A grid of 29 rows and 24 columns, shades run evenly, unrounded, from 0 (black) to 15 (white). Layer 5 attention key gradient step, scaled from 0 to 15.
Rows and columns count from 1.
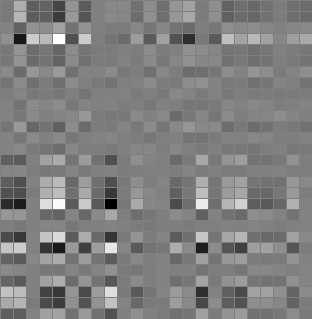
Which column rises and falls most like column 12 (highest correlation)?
15
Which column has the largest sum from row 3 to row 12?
5
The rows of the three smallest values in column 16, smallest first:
23, 27, 28
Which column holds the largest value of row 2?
2
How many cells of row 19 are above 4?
21
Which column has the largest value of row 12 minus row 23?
16
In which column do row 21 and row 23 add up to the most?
9
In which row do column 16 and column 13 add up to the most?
19
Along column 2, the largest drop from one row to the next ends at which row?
24
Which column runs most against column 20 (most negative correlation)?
12
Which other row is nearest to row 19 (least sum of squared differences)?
22
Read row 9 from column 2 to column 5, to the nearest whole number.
8 7 7 7
